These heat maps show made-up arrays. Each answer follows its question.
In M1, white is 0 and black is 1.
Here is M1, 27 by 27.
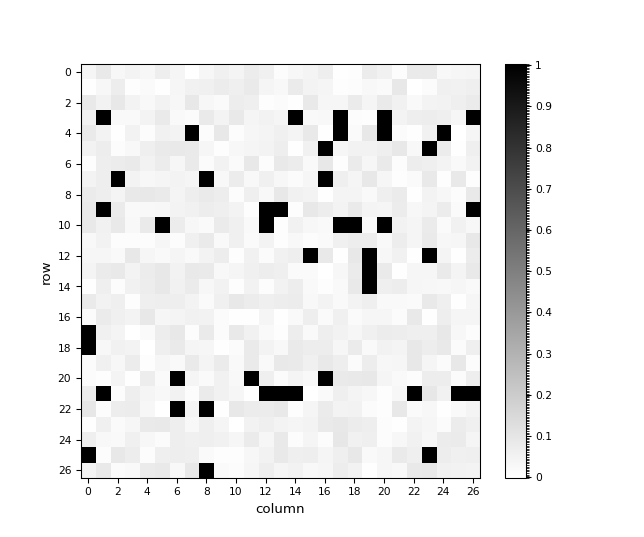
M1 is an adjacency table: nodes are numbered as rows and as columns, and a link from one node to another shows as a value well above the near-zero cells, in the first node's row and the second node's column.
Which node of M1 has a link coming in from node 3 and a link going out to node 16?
node 20
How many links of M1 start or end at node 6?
2
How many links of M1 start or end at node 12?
6
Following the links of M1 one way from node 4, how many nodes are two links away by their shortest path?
6
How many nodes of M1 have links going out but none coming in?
5
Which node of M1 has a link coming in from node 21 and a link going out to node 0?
node 25
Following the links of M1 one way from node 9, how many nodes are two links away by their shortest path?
4
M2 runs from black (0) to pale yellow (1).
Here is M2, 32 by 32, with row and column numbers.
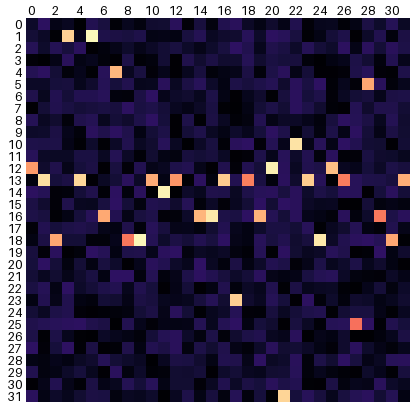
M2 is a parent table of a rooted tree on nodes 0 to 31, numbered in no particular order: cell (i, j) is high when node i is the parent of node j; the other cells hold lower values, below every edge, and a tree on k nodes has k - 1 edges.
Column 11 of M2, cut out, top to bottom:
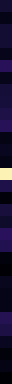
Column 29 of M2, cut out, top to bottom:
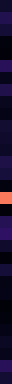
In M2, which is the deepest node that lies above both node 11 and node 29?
16
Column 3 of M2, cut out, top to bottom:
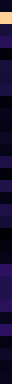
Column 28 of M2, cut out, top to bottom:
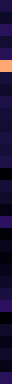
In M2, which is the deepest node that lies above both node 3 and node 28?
1
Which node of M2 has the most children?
13
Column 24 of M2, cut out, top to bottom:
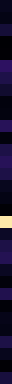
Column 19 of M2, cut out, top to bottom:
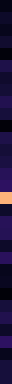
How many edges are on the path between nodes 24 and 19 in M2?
4
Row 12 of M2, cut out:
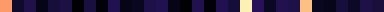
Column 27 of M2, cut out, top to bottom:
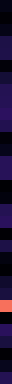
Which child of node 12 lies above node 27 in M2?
25
